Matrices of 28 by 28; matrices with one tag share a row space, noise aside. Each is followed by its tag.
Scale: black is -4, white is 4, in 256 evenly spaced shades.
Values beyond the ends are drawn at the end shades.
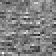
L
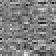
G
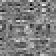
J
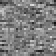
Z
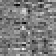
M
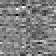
M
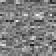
Z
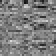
G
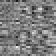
M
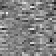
Z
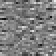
Z
